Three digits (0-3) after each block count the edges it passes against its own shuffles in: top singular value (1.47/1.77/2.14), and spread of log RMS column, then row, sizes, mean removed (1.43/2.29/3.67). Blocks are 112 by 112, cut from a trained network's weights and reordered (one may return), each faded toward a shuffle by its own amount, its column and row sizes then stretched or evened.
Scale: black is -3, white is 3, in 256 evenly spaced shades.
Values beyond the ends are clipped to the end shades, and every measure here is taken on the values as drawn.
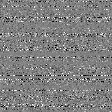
1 0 3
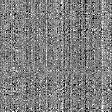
3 2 2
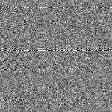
3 0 2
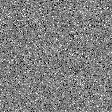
0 0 0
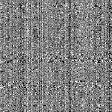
3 1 2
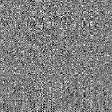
3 2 2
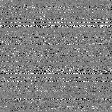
1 0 3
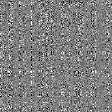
2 3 2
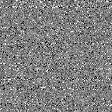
1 0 2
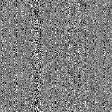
2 3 1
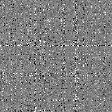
1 2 2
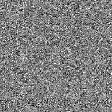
1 1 1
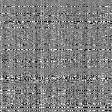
3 0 3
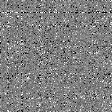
1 2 2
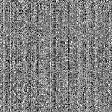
3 1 1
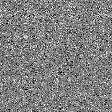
1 0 1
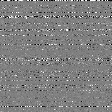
2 0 3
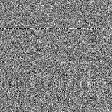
3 0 1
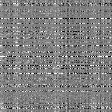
3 0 3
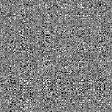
2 2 2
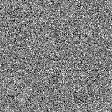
2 0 0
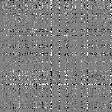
3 3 3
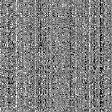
3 2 2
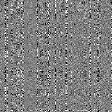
3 3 2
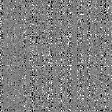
1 3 2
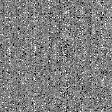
0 2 1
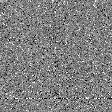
1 0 1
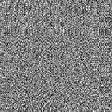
3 1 0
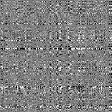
3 2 3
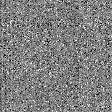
0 0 1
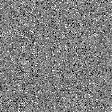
1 1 1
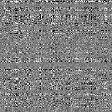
3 2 3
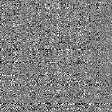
1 2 2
